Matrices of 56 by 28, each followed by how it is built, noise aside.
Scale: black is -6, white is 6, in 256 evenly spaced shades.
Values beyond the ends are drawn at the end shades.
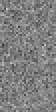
noise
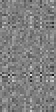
low rank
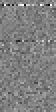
uneven rows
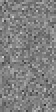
noise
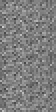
repeating rows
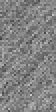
Hankel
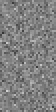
repeating rows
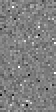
sparse
